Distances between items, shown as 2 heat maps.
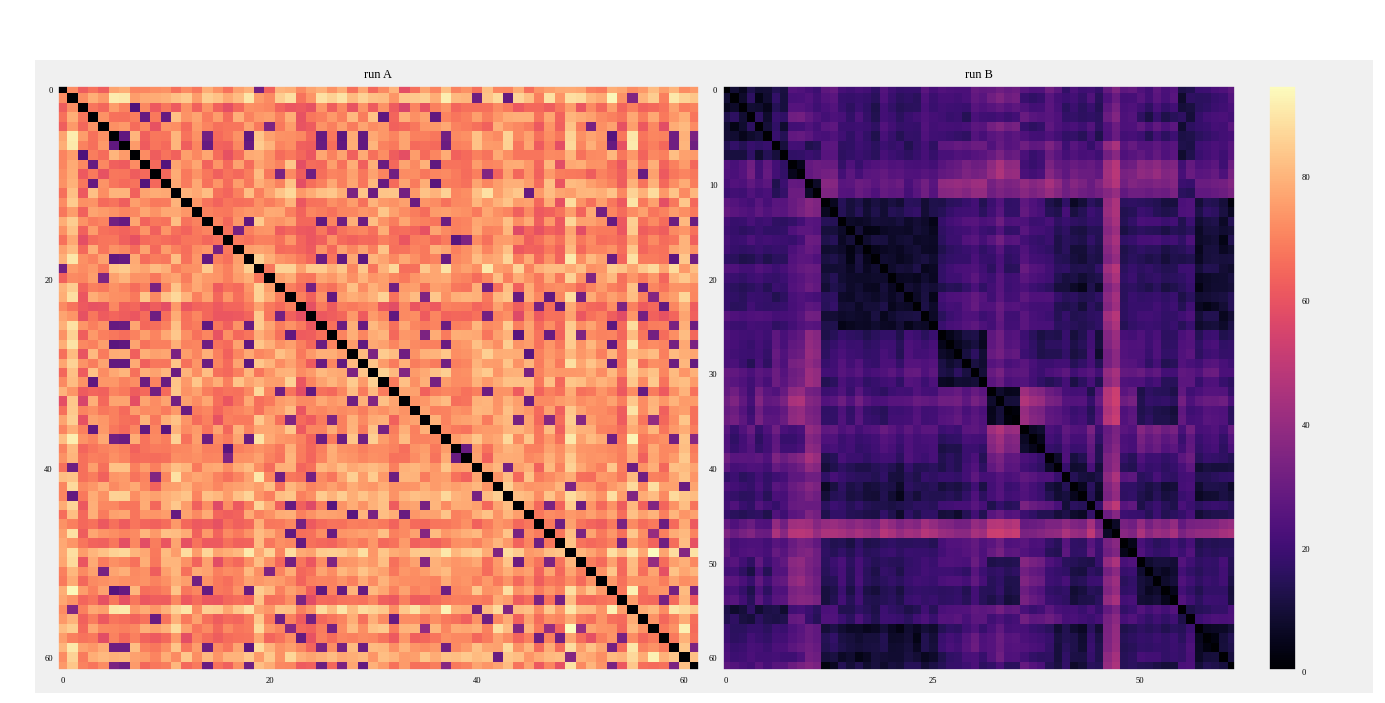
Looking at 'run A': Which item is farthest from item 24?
19
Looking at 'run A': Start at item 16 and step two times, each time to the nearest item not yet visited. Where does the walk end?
39
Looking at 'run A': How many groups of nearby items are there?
15
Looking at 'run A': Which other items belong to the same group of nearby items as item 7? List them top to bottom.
2
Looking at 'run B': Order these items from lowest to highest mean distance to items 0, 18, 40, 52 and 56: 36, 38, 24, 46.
24, 38, 36, 46
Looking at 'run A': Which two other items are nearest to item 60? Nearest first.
42, 49
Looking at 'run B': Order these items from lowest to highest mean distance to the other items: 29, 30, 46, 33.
29, 30, 33, 46
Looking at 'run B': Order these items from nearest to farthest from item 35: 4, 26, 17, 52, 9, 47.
52, 17, 26, 4, 9, 47
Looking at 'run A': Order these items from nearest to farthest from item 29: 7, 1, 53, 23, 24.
53, 24, 23, 7, 1
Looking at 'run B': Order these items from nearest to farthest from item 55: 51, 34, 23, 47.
23, 51, 34, 47
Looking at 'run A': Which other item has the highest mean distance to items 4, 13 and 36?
49
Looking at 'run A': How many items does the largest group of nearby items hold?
11
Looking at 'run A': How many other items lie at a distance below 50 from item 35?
6
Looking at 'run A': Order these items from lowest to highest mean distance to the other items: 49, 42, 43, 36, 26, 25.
25, 26, 36, 42, 43, 49
